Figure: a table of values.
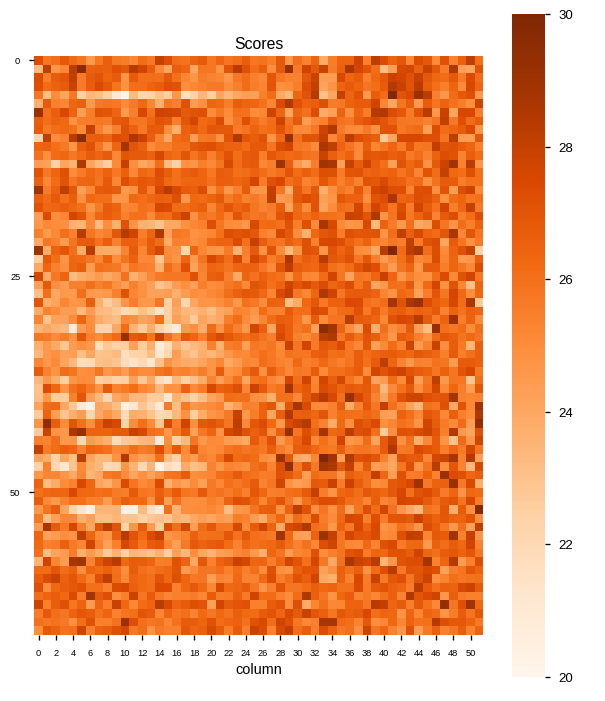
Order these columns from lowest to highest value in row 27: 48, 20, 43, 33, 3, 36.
3, 20, 43, 36, 48, 33
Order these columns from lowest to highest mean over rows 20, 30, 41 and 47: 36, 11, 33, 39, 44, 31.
11, 31, 39, 44, 33, 36
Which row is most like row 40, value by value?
52
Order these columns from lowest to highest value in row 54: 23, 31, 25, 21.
21, 25, 23, 31
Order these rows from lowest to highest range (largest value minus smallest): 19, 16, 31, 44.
16, 19, 44, 31
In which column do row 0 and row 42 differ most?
14
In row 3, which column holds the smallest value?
33
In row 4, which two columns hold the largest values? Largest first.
41, 44
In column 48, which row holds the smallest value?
44
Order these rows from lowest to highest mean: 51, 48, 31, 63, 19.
31, 19, 48, 51, 63
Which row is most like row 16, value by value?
59
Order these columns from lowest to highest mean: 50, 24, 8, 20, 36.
8, 20, 24, 50, 36
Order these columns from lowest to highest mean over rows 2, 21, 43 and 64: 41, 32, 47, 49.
47, 49, 41, 32
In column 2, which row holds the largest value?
60
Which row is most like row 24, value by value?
5
